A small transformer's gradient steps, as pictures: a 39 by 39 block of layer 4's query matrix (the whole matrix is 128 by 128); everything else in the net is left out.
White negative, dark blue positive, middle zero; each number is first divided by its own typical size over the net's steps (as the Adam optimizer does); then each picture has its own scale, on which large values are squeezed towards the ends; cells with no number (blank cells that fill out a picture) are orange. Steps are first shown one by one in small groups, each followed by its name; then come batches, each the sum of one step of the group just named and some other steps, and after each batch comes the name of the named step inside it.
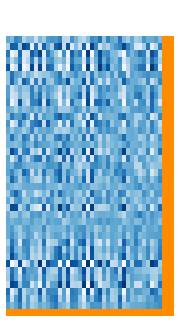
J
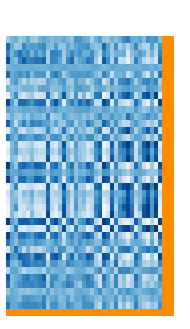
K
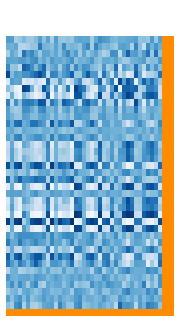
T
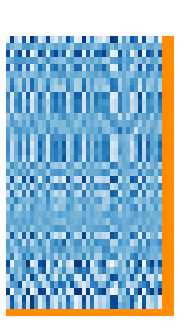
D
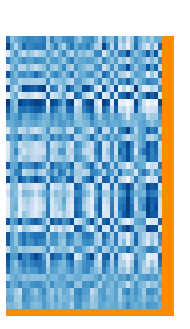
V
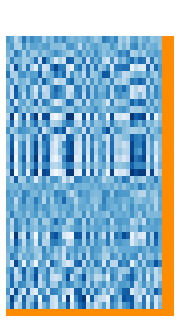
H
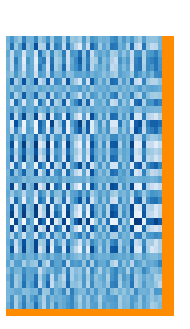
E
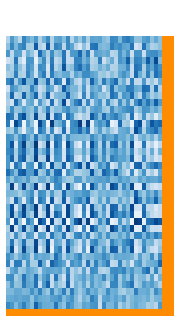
E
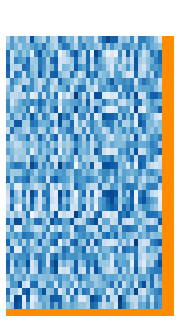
T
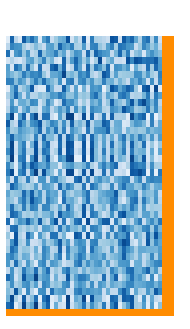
H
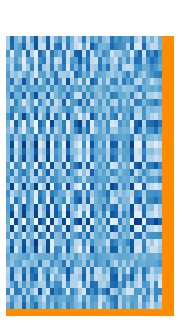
E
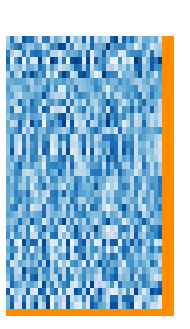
J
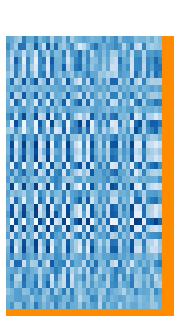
E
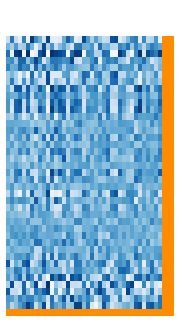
D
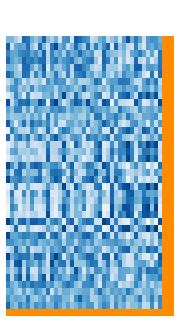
K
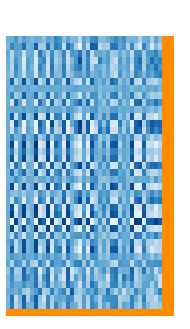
E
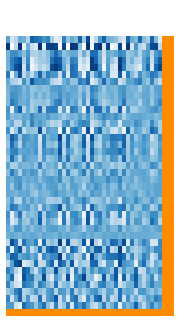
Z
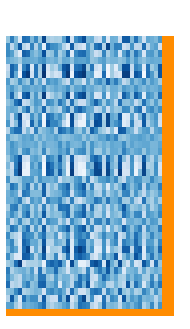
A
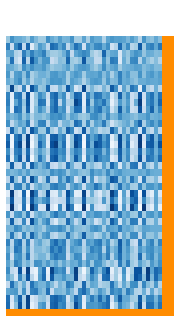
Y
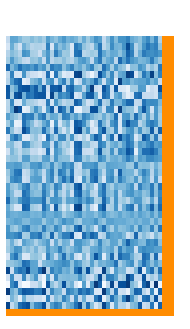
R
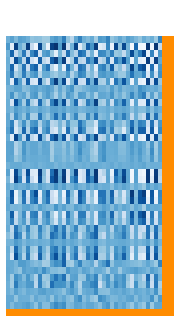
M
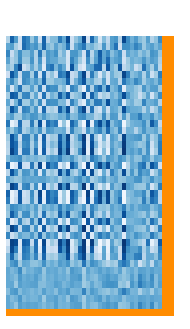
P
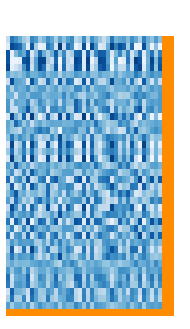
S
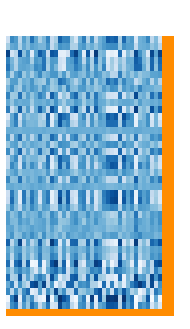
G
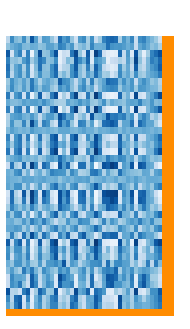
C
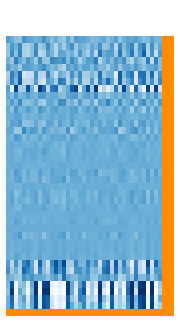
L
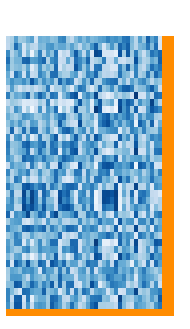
C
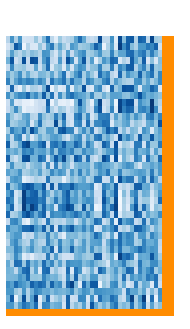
Y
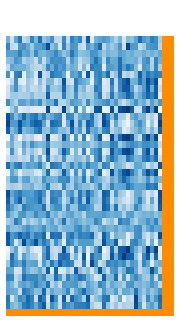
Z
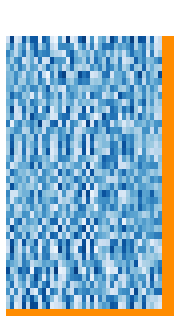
P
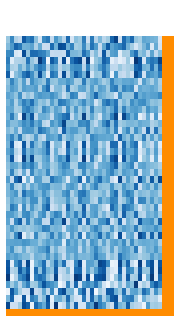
S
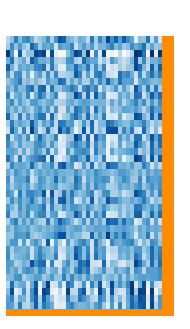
L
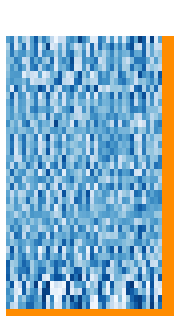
L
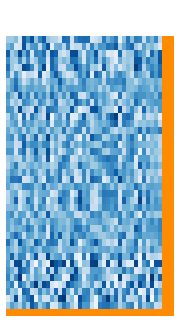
G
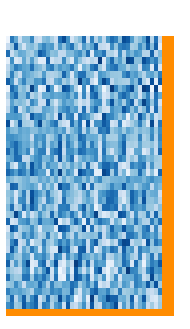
P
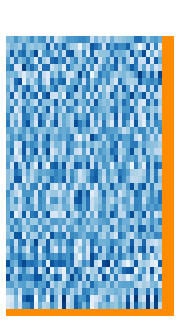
M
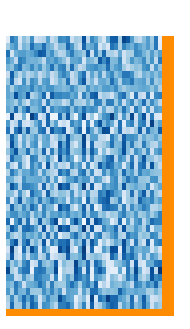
P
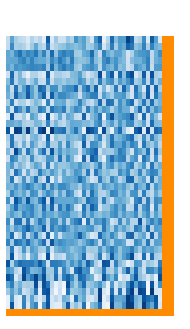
L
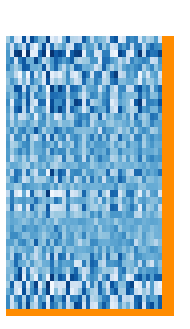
Y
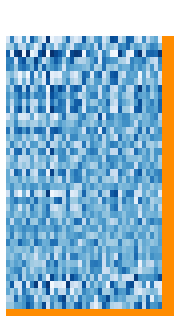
G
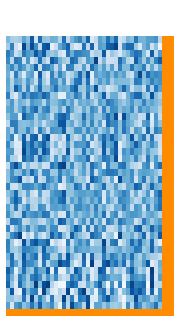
L
